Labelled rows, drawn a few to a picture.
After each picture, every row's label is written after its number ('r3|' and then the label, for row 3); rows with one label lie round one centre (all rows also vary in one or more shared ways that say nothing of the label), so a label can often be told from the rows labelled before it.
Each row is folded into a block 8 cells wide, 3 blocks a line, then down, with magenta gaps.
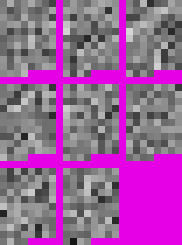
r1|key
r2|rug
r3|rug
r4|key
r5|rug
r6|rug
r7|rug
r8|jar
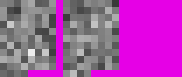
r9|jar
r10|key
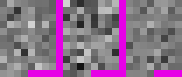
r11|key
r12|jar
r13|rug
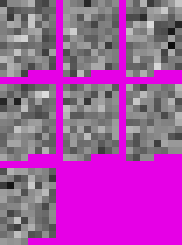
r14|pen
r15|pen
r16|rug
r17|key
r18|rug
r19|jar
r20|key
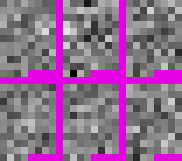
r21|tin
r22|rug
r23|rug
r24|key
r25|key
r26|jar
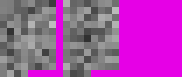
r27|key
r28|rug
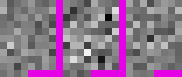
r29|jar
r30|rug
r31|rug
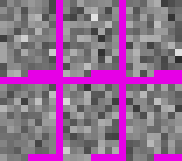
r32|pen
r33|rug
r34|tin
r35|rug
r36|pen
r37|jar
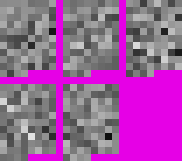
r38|tin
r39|tin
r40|jar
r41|pen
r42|pen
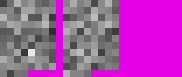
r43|tin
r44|key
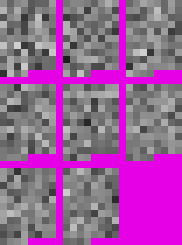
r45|tin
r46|key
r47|key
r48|jar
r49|tin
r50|jar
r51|jar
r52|tin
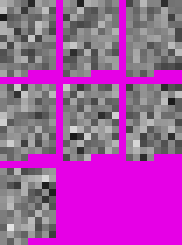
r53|key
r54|jar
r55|tin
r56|rug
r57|jar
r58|tin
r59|tin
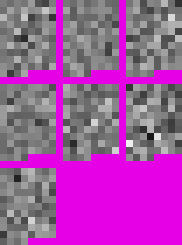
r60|tin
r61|pen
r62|key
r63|rug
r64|key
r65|pen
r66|jar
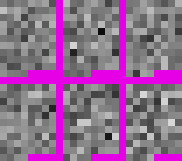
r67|rug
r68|jar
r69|tin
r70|jar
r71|pen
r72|tin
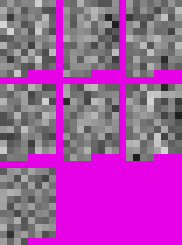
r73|pen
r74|tin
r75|rug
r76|pen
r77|jar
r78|tin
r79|rug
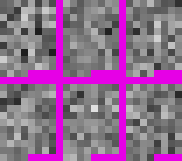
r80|key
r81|jar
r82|key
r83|key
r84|key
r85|pen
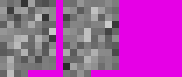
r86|pen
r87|jar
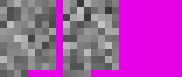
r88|pen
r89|jar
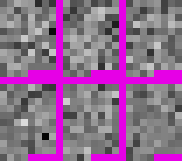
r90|tin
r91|jar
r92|key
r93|pen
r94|tin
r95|jar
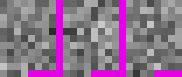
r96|tin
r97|tin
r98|rug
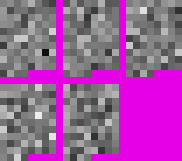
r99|pen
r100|pen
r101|pen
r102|pen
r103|rug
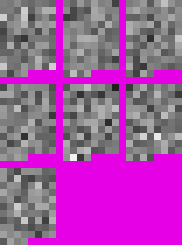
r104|tin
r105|key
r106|rug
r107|key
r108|key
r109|pen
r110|pen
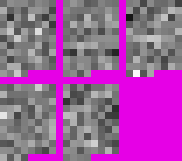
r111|pen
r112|key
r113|key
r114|rug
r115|key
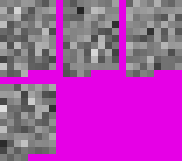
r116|tin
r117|jar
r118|tin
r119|jar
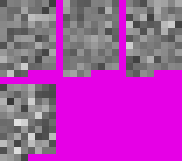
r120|rug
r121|key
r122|jar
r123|pen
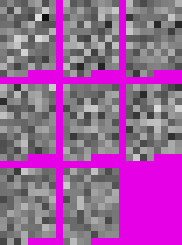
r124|pen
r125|rug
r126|jar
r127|jar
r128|key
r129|key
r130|jar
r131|pen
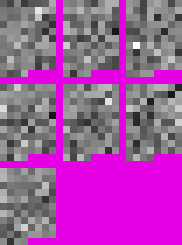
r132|tin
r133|tin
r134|jar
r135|tin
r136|rug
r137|rug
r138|jar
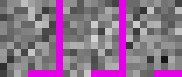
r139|jar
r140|key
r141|rug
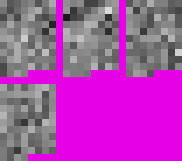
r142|jar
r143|key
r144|pen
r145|rug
